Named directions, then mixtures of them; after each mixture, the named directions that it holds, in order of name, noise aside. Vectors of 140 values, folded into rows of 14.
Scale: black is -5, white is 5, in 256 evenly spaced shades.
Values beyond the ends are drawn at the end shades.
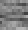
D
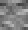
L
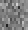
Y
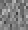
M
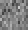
M, Y.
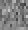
D, M.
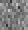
M, Y.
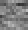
D, L.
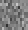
Y.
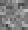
L, Y.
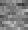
D, L.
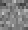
L, M.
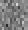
Y.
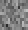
L, Y.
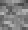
L.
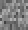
D, M.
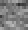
D, L.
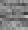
D.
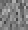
M.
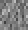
M.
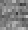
D, M.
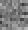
D, Y.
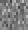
M, Y.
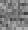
D, Y.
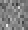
Y.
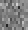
Y.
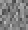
M.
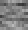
D, L.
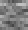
D, L.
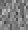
M.
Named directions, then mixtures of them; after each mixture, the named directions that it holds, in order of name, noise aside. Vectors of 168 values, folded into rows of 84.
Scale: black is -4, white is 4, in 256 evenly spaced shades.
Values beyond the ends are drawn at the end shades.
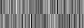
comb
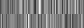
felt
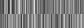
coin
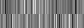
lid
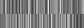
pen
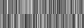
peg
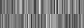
comb, felt.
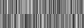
peg.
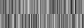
comb, lid, peg.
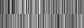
coin, felt, lid.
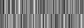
coin.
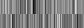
coin, lid.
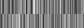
coin, lid, pen.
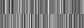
coin, comb, pen.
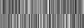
lid, peg, pen.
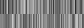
coin, lid, peg.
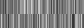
felt, lid, peg.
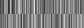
coin.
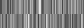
felt.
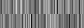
comb, felt.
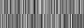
coin, felt.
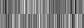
lid, peg.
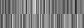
coin, lid.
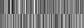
coin.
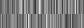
felt.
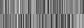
coin, pen.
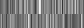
felt.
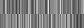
pen.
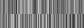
felt, peg, pen.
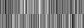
felt, lid, peg.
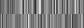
felt.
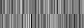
comb, felt, pen.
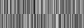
coin, felt, peg.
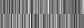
comb, lid, pen.
